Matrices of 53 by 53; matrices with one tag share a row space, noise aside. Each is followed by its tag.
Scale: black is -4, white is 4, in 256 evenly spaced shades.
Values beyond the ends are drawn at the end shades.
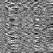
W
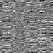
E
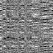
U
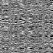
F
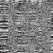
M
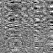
W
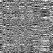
U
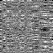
U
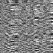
W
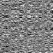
F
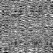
F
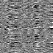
W
